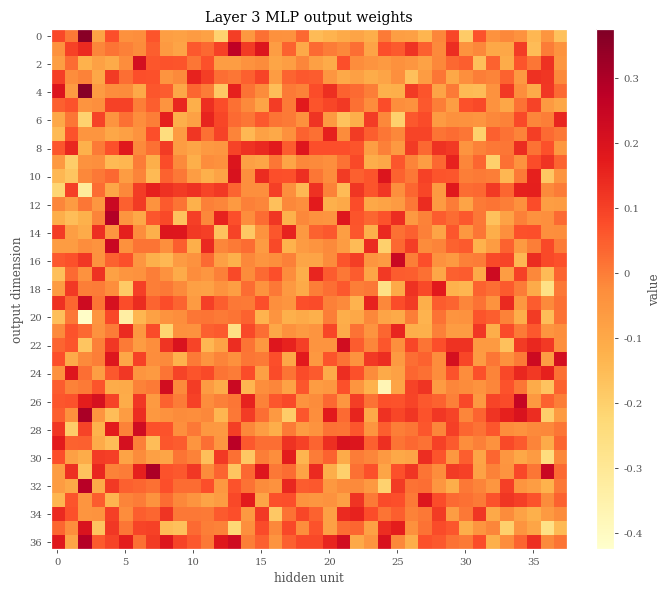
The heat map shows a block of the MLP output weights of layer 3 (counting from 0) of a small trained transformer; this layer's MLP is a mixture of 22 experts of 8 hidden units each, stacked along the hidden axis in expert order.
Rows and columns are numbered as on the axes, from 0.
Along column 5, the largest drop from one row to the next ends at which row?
20
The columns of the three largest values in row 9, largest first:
13, 29, 36
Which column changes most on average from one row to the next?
2
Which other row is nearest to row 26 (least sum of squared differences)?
33
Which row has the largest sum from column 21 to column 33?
27
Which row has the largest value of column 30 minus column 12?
22
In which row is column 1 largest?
24
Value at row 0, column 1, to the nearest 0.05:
0
